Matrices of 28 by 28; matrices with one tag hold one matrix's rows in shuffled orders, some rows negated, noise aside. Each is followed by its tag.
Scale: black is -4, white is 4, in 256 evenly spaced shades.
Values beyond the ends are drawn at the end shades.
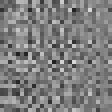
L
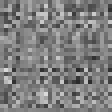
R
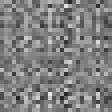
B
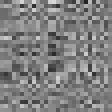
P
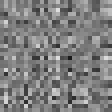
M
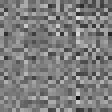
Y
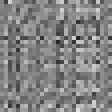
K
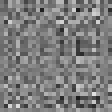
K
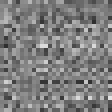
R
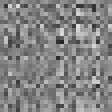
K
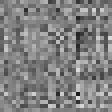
Y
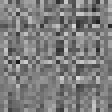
K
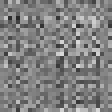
K
